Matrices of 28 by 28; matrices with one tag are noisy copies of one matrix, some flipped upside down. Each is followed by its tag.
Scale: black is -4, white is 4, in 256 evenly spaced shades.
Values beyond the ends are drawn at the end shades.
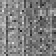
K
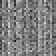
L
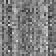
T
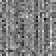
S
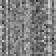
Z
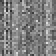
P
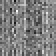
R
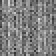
L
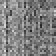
K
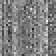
T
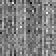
R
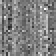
T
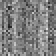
T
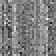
T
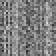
P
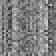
T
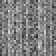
L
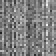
R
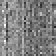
K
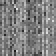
R
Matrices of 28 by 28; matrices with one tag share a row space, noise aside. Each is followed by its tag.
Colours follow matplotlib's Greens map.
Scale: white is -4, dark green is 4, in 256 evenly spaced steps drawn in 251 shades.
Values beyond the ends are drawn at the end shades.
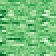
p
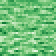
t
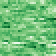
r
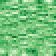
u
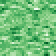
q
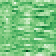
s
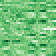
r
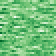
t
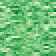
q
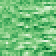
s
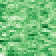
p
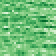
r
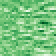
s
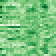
p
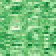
q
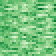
u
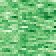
u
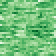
t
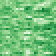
s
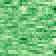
u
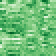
p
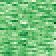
u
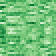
p
